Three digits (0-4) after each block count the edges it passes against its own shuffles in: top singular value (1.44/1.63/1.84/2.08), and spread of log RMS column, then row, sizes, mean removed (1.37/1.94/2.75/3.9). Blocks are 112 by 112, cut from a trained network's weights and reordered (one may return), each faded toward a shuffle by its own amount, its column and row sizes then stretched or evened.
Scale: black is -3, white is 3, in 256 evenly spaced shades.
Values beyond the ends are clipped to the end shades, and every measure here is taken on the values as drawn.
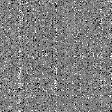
0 3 2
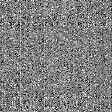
1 1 2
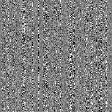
2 4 0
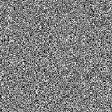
3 2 0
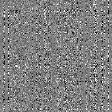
0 4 2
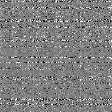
0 1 4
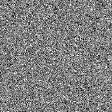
0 1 2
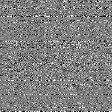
0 1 4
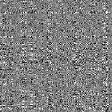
4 3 3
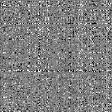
1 3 3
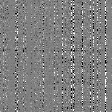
3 4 0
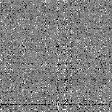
1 3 2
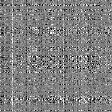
4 2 4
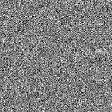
2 1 1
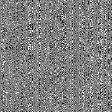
1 4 1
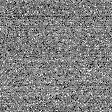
1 0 0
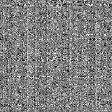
2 0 3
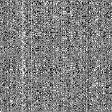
3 1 3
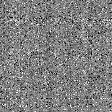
0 0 2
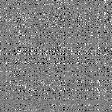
0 3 4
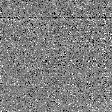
0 2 1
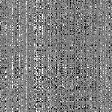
4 4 3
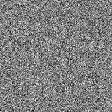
3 0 1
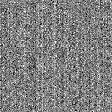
2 0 0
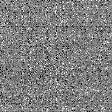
1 2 0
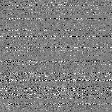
0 1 4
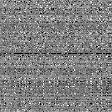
3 2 3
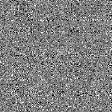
2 2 3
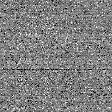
1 1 1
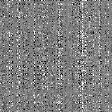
2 4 3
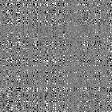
4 4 4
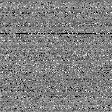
2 0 3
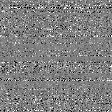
0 1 4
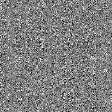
0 3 0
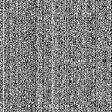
4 2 2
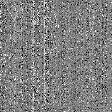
1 3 1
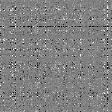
2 3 3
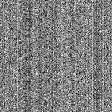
3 0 0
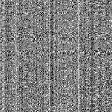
4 1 2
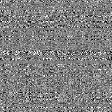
3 1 4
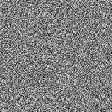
4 0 0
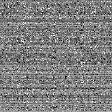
4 2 1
